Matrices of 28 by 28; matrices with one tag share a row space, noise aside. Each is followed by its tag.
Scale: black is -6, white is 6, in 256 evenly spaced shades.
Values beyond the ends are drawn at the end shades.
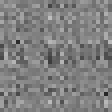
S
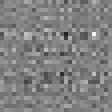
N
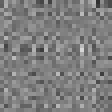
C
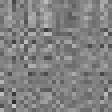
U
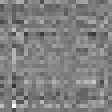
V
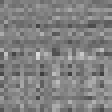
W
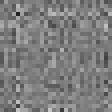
S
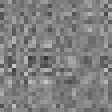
U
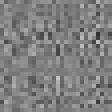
C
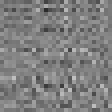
N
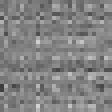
W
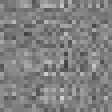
N
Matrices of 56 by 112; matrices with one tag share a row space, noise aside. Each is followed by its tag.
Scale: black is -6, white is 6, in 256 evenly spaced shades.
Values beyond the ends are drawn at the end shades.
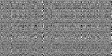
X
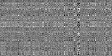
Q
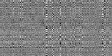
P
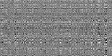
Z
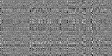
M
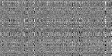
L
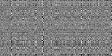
X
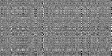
X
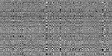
P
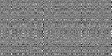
X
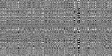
Q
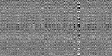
Q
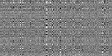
P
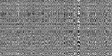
Q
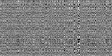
Q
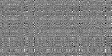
L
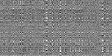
P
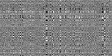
P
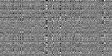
P
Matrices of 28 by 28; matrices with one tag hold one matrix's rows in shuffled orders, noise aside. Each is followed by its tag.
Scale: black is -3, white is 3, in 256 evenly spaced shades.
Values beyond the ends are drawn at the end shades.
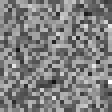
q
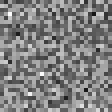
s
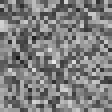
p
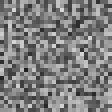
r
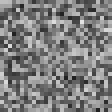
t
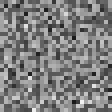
q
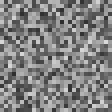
q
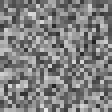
s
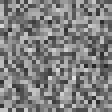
q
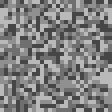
p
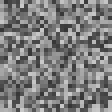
p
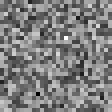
t
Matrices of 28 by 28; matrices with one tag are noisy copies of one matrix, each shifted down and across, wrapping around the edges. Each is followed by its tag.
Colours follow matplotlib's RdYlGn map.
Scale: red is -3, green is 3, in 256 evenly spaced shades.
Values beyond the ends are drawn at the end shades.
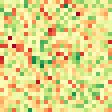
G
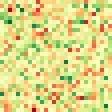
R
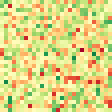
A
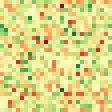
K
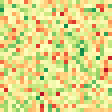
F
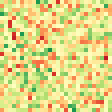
R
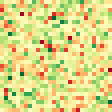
K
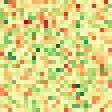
K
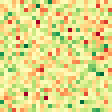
R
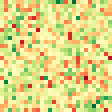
K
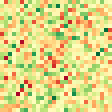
R
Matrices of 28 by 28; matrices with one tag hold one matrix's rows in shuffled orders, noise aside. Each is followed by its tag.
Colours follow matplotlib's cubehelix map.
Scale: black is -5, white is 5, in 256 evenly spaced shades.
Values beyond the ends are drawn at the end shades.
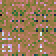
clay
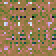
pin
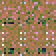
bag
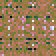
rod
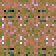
bag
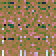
bag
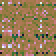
clay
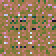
pin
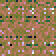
rod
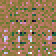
pin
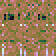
bag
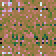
clay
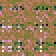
clay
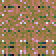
bag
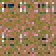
bag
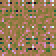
rod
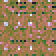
pin
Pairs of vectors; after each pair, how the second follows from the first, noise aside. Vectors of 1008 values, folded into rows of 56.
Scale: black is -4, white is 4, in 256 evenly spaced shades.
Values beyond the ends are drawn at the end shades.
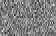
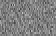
wrapped around, negated, shrunk.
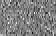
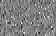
reversed, partly zeroed.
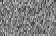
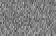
wrapped around, negated, shrunk.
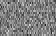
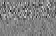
reversed, partly zeroed.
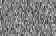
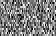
wrapped around, negated, scaled up.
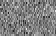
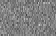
wrapped around, negated, shrunk.
